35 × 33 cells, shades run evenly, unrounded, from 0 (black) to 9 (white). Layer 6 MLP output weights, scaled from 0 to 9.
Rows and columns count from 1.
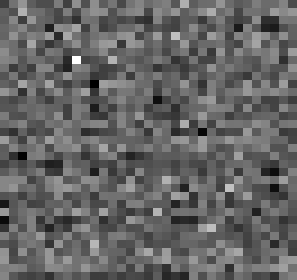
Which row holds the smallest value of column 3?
20
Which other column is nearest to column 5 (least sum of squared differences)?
22
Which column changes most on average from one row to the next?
6
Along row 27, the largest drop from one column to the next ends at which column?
19
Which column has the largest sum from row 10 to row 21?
14
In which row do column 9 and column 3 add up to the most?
8
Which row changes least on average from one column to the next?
21
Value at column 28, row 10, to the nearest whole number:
2
